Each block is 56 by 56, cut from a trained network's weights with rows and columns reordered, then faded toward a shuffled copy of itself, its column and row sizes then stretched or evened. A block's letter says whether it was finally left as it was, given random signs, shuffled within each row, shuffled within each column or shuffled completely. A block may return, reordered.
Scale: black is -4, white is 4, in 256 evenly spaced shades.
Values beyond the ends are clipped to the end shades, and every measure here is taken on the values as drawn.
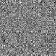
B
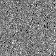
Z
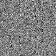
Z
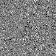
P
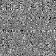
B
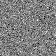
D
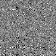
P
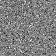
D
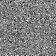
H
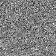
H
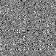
P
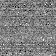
H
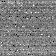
H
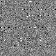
P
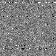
H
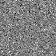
H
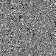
Z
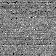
H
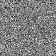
H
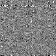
P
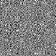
B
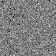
Z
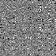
B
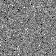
D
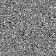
P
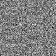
B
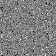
Z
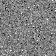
D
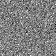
D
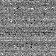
B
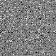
P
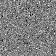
D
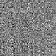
B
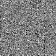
P
